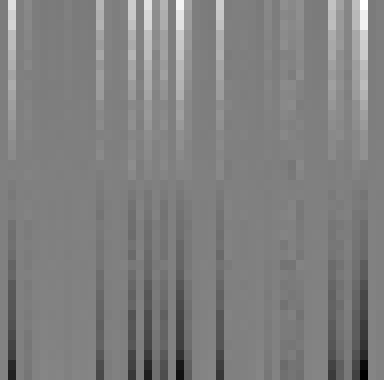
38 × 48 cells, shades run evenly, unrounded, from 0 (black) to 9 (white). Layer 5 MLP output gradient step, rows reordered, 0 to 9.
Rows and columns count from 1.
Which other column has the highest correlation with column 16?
38
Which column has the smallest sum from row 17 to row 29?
46
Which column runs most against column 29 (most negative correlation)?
16
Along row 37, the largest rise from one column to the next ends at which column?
47
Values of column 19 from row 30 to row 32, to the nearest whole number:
3 3 3
